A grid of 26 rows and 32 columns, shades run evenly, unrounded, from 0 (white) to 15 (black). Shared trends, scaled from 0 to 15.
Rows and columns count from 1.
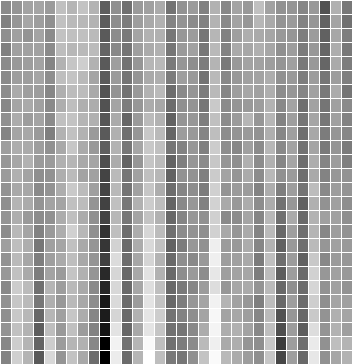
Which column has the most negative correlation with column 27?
22
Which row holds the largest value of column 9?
26
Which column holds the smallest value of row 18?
20
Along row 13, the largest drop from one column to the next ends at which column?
11
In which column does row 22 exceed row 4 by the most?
10
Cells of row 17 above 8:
5
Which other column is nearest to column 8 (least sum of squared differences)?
6
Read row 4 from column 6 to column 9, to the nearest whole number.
4 4 4 4
